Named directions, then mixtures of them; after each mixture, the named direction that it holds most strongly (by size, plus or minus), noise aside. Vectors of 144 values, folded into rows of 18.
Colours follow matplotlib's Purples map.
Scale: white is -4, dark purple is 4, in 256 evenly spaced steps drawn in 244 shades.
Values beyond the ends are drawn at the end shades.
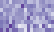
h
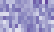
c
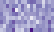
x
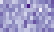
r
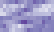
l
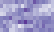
l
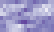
l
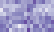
l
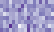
h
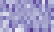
c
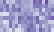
c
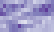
l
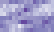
l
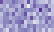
r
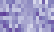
c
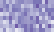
c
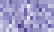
h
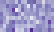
x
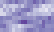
l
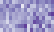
h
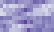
l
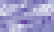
l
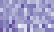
h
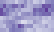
l
